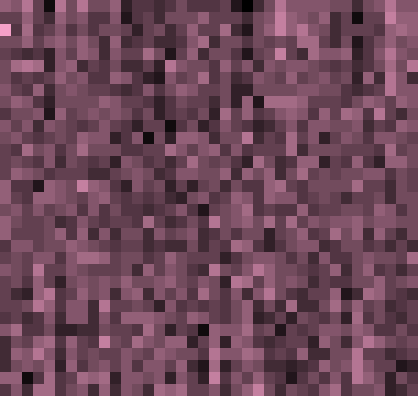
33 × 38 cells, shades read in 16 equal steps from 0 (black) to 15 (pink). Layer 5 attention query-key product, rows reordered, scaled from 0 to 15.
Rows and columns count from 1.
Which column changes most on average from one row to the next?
23
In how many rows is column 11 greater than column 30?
9
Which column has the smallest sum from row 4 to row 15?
15
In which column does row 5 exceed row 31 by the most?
26
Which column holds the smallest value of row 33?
36
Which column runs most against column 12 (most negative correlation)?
6
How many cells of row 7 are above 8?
6
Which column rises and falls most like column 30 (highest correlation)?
11
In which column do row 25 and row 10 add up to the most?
35
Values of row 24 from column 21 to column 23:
3 11 10
